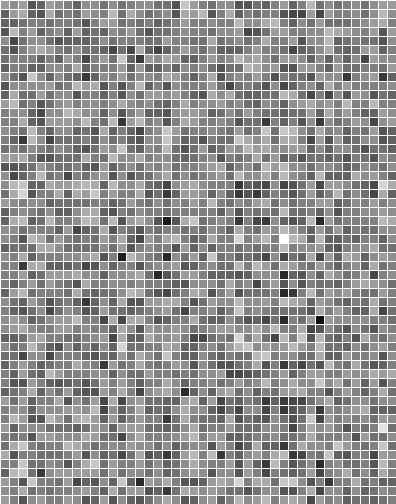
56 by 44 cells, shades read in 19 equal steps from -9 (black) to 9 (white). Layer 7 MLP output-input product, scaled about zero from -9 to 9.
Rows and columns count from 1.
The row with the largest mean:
27
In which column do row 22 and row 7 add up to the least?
41
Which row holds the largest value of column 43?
48
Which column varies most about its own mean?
32
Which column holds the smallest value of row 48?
33
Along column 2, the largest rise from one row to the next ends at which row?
21
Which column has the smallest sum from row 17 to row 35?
19
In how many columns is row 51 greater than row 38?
19
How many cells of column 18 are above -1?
32
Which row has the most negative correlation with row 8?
11
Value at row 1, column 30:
-2
